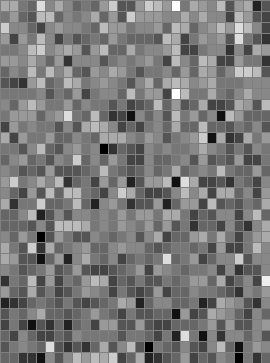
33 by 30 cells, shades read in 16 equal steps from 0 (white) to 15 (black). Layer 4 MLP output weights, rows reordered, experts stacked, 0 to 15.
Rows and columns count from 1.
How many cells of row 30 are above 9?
15
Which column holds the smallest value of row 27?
4
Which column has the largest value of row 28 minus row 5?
29
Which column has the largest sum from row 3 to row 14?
26
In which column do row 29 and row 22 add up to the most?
20
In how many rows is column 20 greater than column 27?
11
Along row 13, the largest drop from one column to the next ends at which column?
25
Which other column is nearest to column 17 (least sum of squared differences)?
7
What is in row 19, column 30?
5
